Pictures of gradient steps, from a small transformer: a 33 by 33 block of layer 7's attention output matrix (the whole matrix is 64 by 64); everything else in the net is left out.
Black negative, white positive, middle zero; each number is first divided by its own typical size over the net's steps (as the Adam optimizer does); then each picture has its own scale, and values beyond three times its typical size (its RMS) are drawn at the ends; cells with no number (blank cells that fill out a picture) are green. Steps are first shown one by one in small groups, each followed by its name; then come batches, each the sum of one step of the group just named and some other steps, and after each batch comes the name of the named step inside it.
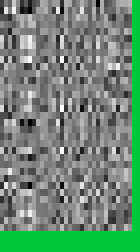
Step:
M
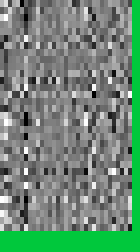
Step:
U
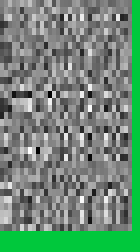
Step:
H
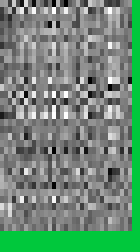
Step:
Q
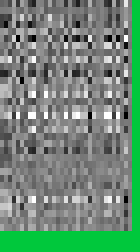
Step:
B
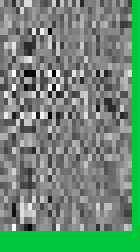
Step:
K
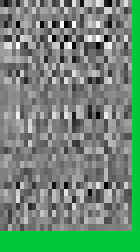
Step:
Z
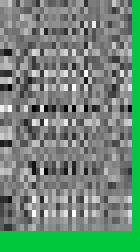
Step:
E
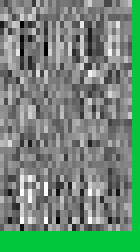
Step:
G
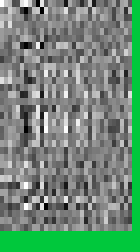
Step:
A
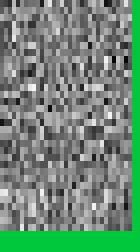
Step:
B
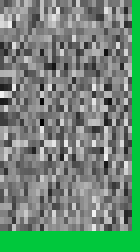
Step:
K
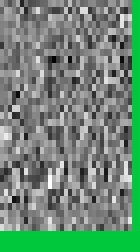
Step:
U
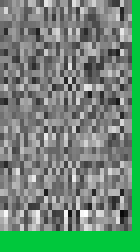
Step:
H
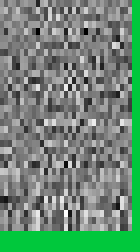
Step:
E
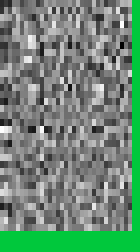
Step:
M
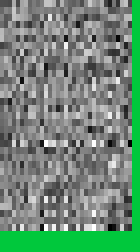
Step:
B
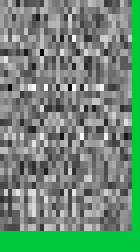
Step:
E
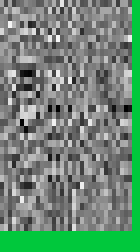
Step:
K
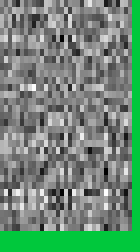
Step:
A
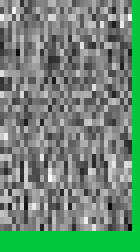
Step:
U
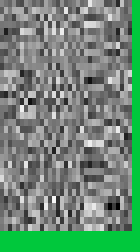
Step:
Q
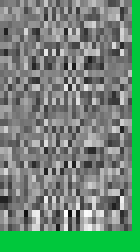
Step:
E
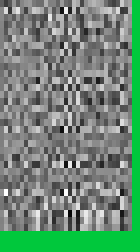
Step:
Z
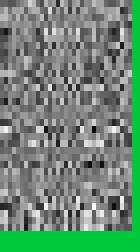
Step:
K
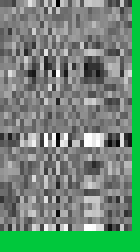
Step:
K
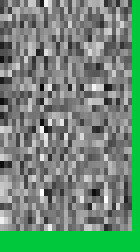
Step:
H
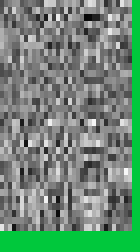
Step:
M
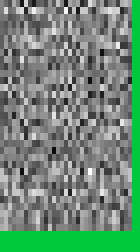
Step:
Q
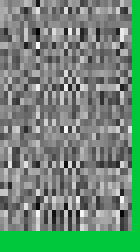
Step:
A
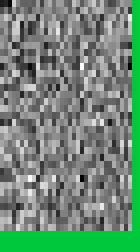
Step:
G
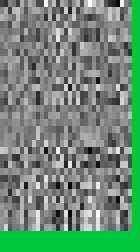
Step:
G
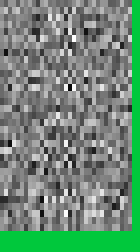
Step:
E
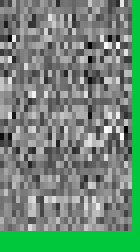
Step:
B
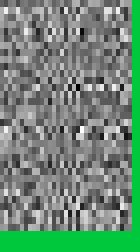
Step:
Z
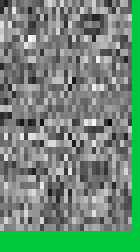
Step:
M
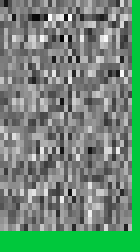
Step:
G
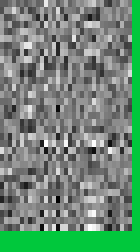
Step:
M
